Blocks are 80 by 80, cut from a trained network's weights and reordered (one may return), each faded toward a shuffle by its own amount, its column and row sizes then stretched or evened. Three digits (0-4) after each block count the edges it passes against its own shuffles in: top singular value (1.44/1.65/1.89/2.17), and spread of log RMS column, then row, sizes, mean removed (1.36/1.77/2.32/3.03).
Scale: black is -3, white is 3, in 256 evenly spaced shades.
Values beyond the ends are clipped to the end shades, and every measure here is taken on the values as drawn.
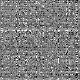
2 3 1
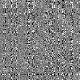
3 4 2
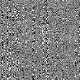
1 4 1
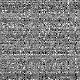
3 3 2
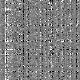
4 4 3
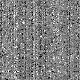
3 2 1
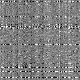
3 0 4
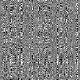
4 4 2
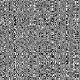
4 4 3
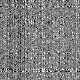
4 1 3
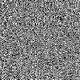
2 1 1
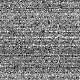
3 0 2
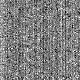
3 0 1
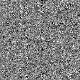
0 2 1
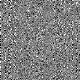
1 4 0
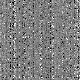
2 4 1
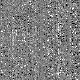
0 3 0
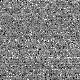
0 0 1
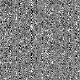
0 4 1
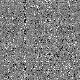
0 3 0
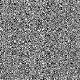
2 2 2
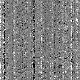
4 4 1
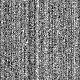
4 1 0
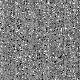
0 1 0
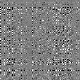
4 4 4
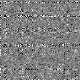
2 3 4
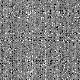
2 2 2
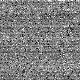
2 1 0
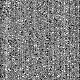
2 1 0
